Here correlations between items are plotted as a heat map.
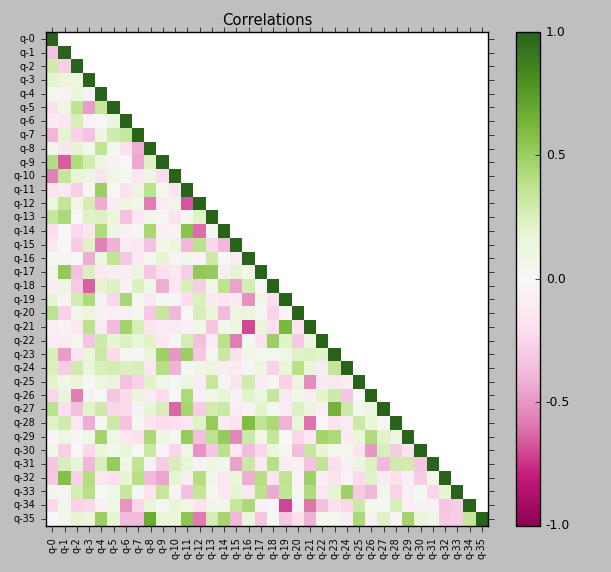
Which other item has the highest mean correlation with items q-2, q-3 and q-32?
q-19
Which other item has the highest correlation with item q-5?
q-31
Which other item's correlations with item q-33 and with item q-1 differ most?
q-9
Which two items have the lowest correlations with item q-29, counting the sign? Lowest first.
q-15, q-12
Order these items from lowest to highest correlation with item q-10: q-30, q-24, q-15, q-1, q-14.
q-24, q-30, q-14, q-15, q-1
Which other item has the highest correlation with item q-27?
q-23
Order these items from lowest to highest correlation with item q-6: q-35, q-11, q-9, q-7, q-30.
q-35, q-11, q-9, q-30, q-7
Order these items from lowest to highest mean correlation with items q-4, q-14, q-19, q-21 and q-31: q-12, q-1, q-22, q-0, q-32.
q-12, q-0, q-1, q-32, q-22
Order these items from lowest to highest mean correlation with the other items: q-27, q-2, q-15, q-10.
q-15, q-10, q-2, q-27
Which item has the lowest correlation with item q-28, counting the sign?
q-21
